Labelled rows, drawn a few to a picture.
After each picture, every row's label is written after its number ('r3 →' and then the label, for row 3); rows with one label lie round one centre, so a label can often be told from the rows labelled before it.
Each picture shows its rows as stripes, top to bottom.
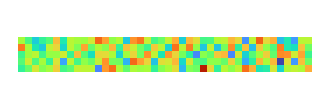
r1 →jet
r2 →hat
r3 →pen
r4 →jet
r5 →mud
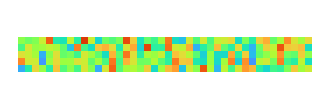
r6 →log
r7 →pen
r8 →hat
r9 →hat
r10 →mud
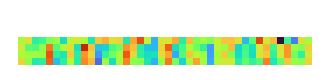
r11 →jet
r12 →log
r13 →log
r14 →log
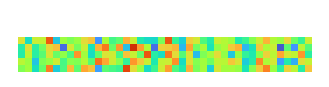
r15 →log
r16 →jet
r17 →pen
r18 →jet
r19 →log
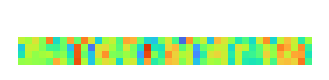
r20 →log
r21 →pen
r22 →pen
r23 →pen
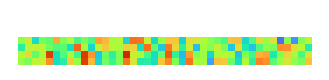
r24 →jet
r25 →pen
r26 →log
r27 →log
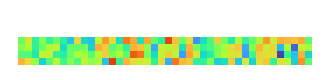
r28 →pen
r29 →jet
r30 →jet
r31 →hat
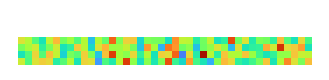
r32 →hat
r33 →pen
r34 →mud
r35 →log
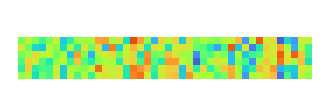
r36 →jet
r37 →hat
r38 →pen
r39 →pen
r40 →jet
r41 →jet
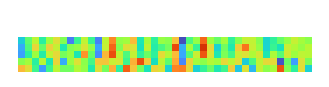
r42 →mud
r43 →mud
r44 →mud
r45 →jet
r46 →hat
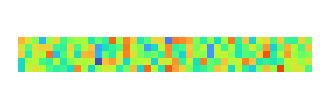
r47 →hat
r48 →log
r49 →log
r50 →mud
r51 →pen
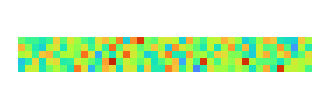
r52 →jet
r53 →hat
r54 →log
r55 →mud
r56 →pen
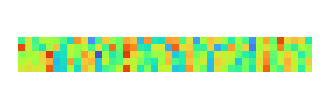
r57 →pen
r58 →hat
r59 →log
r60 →log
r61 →log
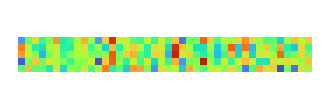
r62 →mud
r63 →hat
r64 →hat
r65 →mud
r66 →jet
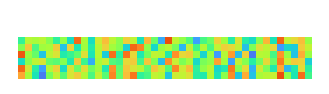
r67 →pen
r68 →jet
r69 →hat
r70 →pen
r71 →hat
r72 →hat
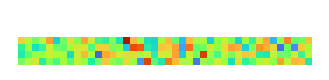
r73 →log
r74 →jet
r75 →mud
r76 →pen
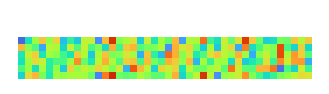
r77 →mud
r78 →hat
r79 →pen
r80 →pen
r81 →jet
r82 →mud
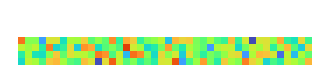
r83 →hat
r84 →log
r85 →jet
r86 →mud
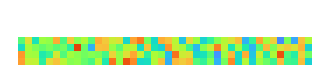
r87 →jet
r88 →pen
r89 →hat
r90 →hat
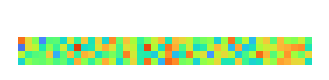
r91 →hat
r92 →pen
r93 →log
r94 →pen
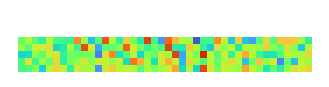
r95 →pen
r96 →log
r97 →mud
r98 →jet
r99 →mud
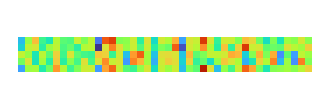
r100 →mud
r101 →mud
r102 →jet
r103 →jet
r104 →mud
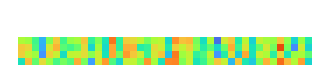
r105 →hat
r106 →hat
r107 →hat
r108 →pen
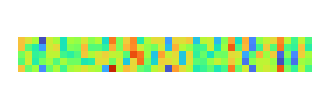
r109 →hat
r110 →hat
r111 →jet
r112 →jet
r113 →hat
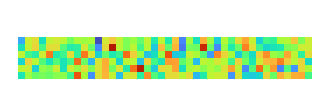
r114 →mud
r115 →mud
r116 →log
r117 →pen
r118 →jet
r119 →pen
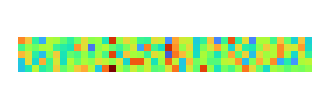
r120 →hat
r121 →pen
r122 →hat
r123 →jet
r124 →mud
